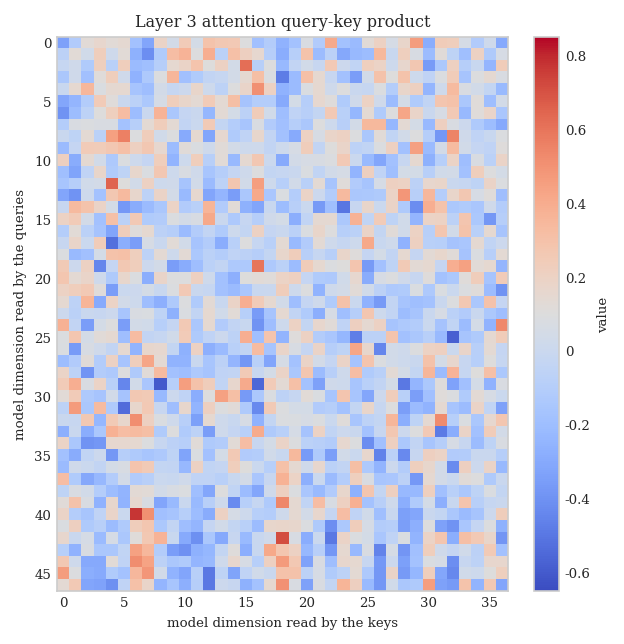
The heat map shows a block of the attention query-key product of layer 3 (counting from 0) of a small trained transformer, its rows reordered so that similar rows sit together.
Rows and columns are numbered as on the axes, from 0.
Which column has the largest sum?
6
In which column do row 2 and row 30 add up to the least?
30
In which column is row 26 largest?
24
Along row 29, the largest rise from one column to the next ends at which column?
17
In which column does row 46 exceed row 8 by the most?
18
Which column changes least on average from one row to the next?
34
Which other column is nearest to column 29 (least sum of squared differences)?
22
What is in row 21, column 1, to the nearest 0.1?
0.2
